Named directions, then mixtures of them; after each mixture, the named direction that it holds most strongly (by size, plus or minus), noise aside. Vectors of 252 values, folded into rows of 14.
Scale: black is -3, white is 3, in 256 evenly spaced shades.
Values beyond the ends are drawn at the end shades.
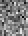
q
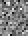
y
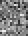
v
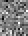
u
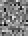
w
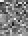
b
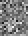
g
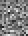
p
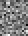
p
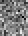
q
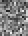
q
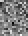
b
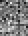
v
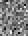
u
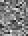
p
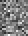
p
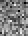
q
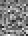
p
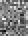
v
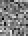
u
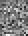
p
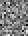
p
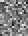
b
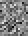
g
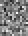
w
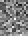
b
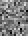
u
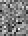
g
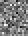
w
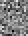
p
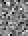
y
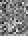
g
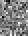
u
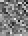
b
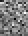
b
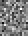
w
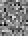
w
